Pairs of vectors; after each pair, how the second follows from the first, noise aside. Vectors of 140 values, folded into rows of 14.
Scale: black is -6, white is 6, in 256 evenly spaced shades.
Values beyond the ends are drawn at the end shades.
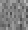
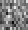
wrapped around, negated, scaled up.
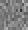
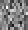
wrapped around, negated, scaled up.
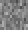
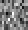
wrapped around, scaled up.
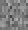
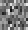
wrapped around, negated, scaled up.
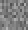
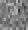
shuffled.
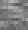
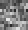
reversed, scaled up.
